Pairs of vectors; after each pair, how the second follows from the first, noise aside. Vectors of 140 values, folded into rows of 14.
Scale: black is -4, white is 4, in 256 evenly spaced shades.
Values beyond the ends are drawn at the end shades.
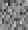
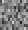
wrapped around.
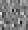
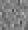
shrunk.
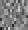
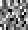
wrapped around, scaled up.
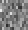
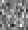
wrapped around.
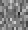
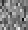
wrapped around.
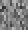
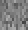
reversed, shrunk.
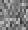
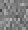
shrunk.
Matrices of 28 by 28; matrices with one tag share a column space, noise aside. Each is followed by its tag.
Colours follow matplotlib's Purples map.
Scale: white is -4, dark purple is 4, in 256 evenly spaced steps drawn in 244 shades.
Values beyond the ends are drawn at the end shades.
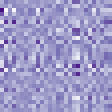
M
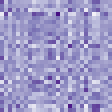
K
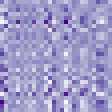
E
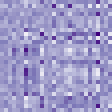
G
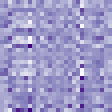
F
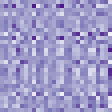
G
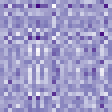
G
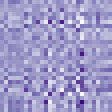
E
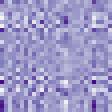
E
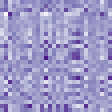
K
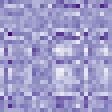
G
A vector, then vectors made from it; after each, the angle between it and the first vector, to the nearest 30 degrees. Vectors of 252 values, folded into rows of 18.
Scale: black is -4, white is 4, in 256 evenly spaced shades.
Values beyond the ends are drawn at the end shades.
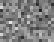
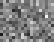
120 degrees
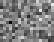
150 degrees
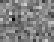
90 degrees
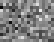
150 degrees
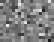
120 degrees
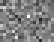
60 degrees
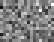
150 degrees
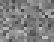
90 degrees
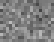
30 degrees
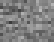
150 degrees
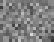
120 degrees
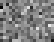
120 degrees
